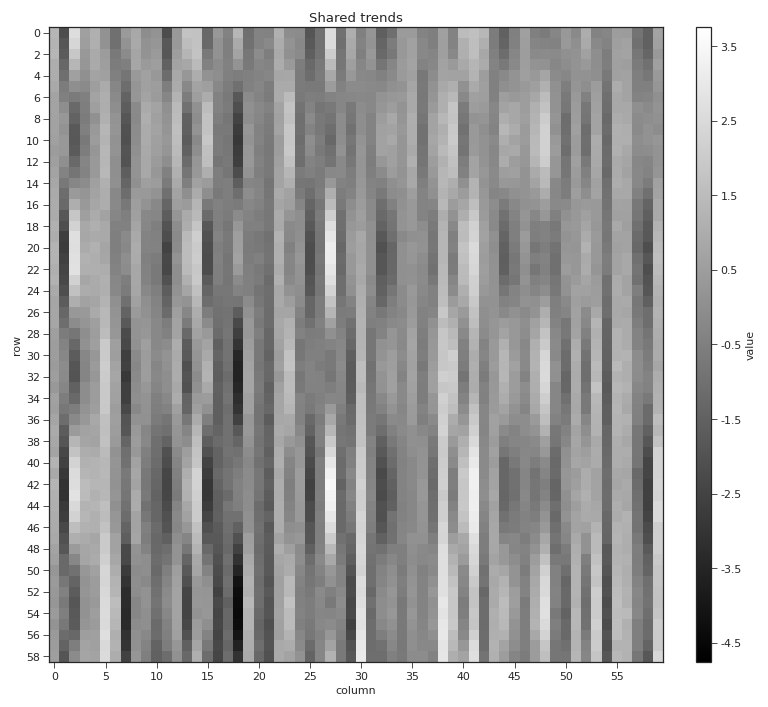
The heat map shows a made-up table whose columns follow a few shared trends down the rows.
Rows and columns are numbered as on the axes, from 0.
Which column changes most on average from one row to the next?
2
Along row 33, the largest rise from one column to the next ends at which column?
19
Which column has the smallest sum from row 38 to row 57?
18
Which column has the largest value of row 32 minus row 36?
15
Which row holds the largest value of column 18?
0
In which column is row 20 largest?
27
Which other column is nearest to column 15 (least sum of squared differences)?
32
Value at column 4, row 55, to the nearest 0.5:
0.5
